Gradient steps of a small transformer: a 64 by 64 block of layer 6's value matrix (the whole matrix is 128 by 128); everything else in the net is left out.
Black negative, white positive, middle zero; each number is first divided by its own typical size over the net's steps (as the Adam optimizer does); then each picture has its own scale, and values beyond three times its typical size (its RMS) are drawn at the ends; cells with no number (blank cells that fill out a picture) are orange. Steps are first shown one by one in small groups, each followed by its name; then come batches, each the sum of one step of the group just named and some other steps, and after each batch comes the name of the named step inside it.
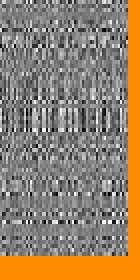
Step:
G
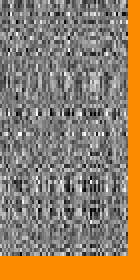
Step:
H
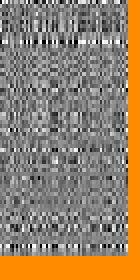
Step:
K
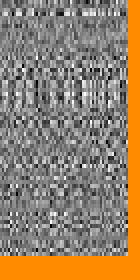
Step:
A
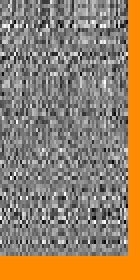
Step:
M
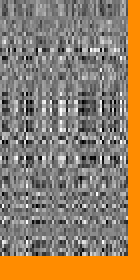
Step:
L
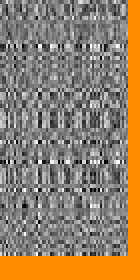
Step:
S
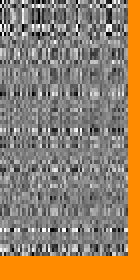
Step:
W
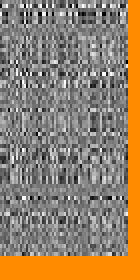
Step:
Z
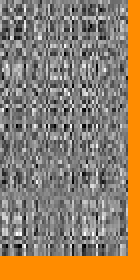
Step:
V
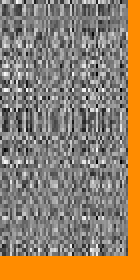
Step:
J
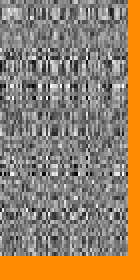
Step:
J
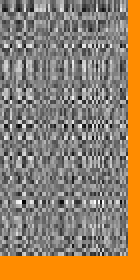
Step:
V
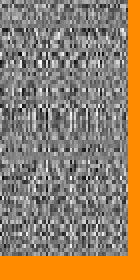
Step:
J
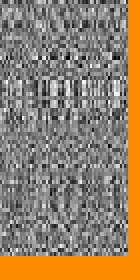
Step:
A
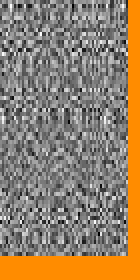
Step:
M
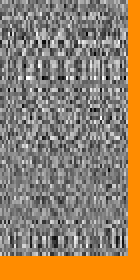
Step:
K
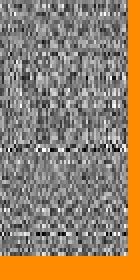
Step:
M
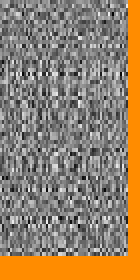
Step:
Z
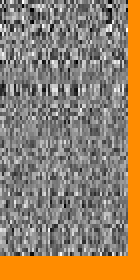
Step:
W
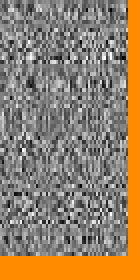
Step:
Z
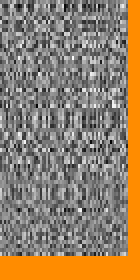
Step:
H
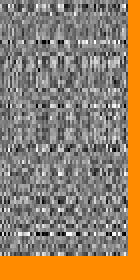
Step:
M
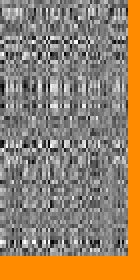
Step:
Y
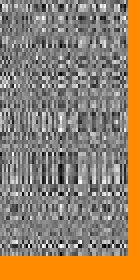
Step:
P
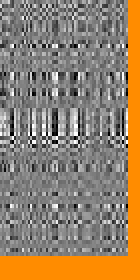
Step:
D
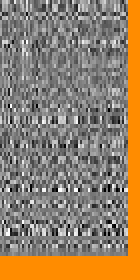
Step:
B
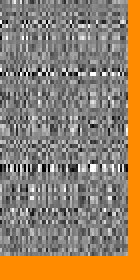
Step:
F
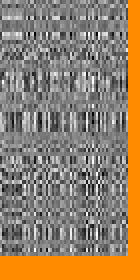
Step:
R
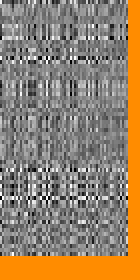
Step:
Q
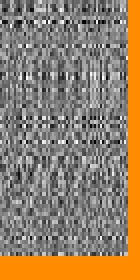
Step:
F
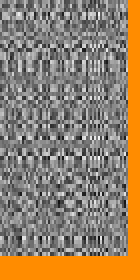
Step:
R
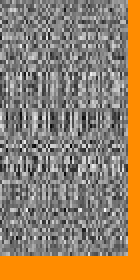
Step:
F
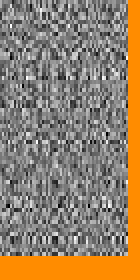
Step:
Q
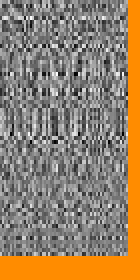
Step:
D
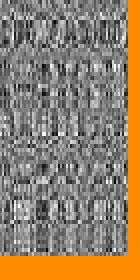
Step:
D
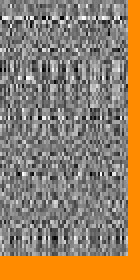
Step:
B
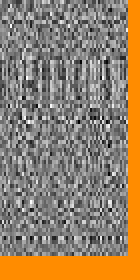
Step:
B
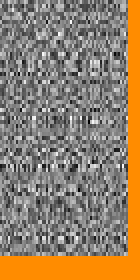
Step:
F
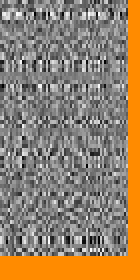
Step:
Y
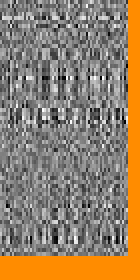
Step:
R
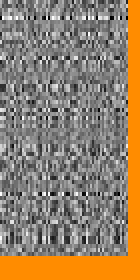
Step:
Q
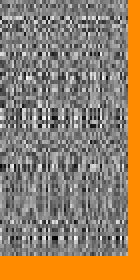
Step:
F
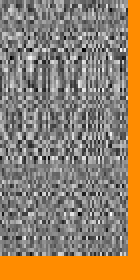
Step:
R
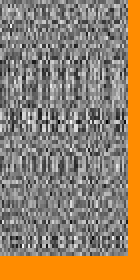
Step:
P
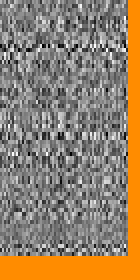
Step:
P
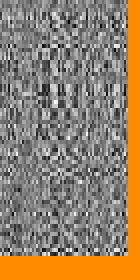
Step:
R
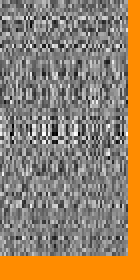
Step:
D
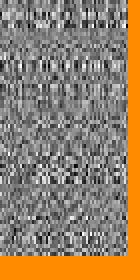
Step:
Q
